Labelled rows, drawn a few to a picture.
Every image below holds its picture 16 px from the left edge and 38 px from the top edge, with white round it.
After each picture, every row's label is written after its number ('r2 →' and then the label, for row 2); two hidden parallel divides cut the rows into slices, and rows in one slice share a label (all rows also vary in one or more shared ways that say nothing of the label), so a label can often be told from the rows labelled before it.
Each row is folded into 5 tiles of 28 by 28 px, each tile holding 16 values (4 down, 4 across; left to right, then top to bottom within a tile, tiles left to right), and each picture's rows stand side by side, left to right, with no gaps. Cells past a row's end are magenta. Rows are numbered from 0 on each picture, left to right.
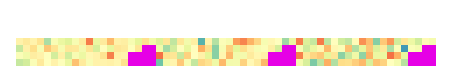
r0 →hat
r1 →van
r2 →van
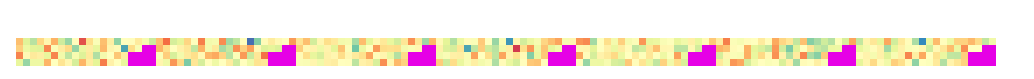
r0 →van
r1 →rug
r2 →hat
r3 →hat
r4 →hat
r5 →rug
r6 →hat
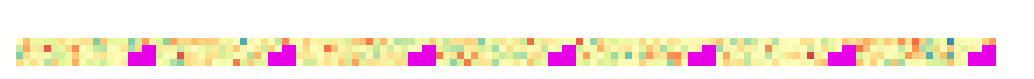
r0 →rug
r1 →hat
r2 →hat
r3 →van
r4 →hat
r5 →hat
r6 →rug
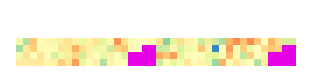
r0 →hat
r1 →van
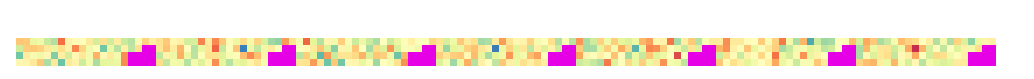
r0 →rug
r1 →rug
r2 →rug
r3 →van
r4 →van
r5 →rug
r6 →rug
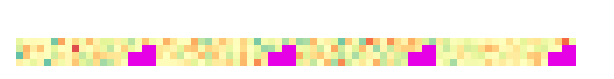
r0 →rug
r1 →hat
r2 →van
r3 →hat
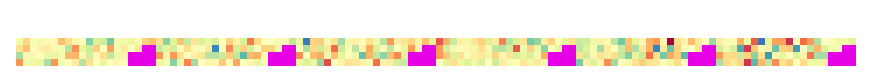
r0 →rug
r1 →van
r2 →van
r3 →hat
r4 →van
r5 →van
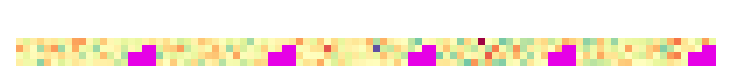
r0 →hat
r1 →rug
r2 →hat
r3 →rug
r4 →hat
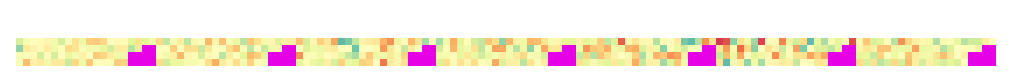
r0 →hat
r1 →hat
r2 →van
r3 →hat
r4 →rug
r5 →rug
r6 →rug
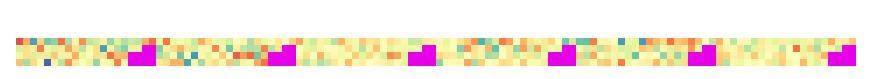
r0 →rug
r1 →rug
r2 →hat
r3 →van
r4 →van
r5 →hat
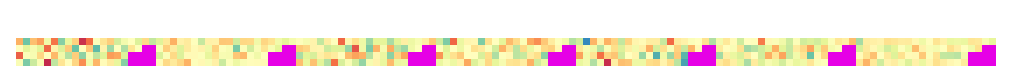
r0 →van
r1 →hat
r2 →rug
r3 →van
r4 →van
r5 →rug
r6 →hat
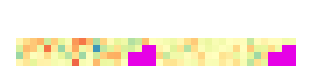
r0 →hat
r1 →hat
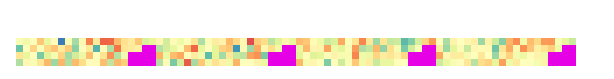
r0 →van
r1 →van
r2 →rug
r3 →van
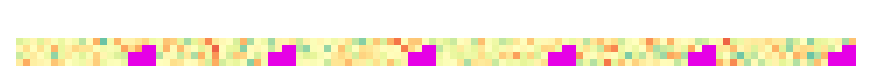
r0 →hat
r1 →rug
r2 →hat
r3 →hat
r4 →van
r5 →rug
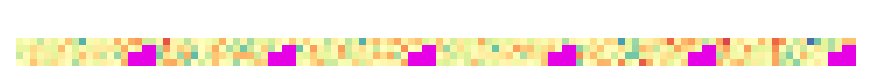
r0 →hat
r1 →rug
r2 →hat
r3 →hat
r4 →van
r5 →rug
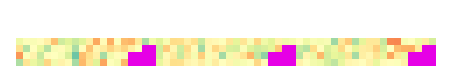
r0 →van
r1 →hat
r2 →hat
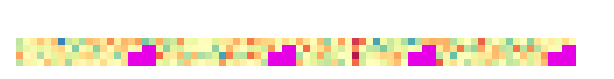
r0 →van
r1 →van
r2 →rug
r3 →rug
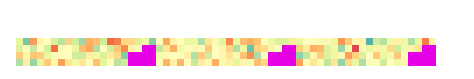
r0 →van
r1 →hat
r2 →rug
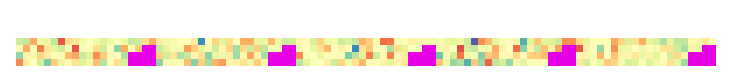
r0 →rug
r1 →van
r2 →van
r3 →rug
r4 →hat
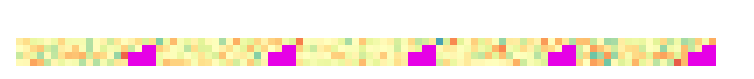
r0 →rug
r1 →hat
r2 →hat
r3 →hat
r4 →rug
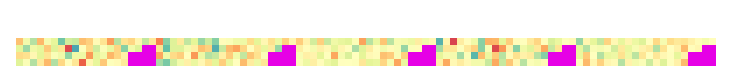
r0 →van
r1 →van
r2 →hat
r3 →hat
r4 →hat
